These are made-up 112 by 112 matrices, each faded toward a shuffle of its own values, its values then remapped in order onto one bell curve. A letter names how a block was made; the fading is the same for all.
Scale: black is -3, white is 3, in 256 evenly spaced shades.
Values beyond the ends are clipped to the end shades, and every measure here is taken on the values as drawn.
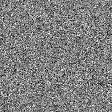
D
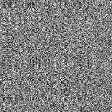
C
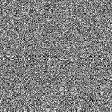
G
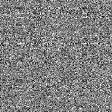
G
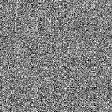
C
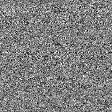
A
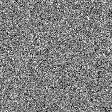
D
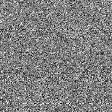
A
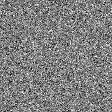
D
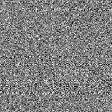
G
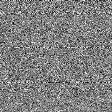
A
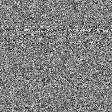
A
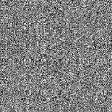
C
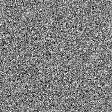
D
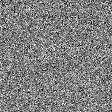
D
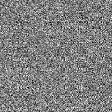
C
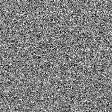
D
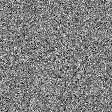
D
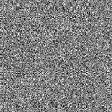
C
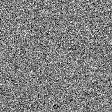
D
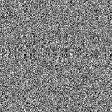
C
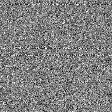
A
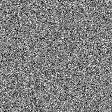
D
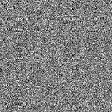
C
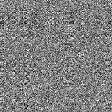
C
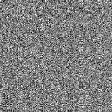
C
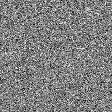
D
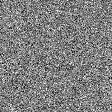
D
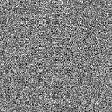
C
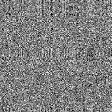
C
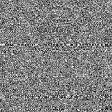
G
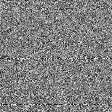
A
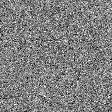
D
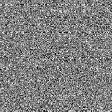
G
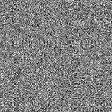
C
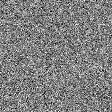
D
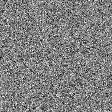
D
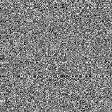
G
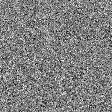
D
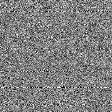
A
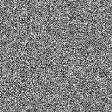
C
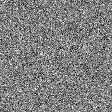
D
